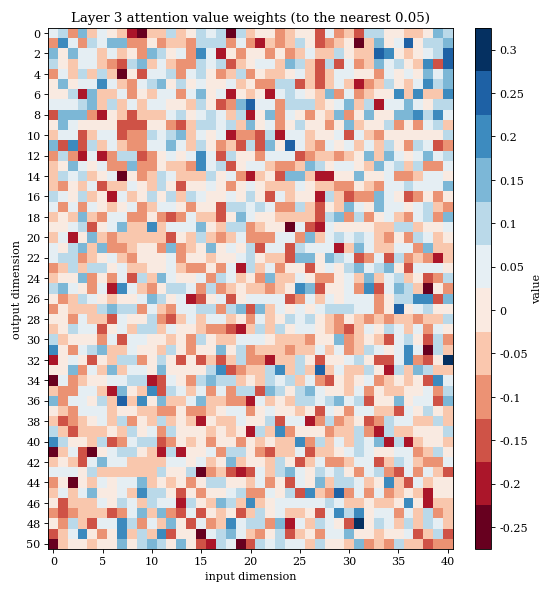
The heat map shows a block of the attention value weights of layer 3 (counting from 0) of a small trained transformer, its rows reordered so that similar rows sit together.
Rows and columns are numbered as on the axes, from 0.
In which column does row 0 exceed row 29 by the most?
19
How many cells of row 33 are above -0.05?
25
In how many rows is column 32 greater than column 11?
20
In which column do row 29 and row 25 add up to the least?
38
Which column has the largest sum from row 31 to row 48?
31
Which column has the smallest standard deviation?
14
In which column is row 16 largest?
33
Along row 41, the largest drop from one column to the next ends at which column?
13
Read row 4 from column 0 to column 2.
-0.1 0.05 -0.05
